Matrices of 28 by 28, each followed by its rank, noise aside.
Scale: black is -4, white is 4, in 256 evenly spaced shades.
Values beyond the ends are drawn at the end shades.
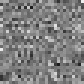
six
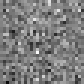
eight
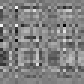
three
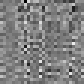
three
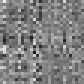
four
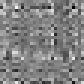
three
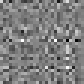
three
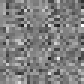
three
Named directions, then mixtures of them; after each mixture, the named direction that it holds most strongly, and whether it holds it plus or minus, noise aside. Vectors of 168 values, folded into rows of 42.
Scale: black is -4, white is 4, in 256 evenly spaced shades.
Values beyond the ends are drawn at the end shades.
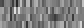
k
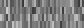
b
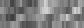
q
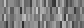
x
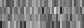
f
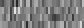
k, plus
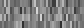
x, plus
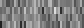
f, plus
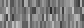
b, plus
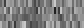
f, minus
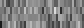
f, plus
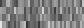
f, minus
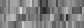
q, minus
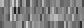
k, minus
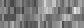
q, plus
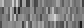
k, minus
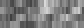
q, plus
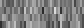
f, plus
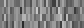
x, plus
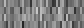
x, plus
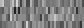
k, minus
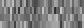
f, minus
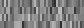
x, plus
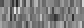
k, plus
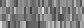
f, minus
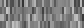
b, plus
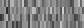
b, minus
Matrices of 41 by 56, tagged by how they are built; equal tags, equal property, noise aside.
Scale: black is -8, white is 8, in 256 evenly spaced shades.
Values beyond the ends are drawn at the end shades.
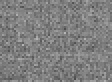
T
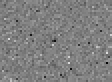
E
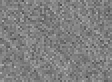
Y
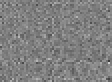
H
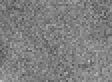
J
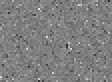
E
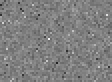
E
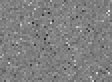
E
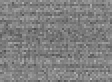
T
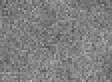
J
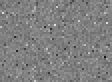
E
